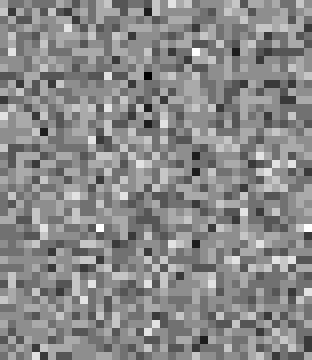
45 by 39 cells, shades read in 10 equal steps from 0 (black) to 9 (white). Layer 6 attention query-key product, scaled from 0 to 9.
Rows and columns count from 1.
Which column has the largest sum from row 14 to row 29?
10
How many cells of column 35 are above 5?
15
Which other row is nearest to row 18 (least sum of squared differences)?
23
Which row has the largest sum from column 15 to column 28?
35
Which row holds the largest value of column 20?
41
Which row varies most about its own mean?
7
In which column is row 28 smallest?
30
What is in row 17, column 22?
3
